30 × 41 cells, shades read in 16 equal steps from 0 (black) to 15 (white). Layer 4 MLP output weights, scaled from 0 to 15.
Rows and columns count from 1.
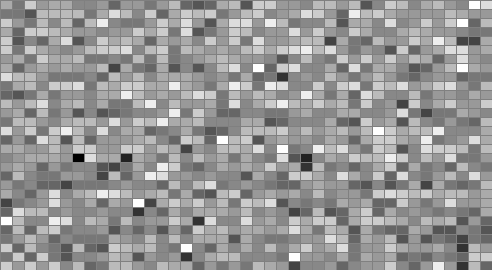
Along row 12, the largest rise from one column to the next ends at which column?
35
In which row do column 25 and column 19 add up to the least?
30
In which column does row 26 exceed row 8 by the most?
17
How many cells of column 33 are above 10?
14
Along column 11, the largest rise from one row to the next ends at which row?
19
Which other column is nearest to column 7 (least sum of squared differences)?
11
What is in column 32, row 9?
11
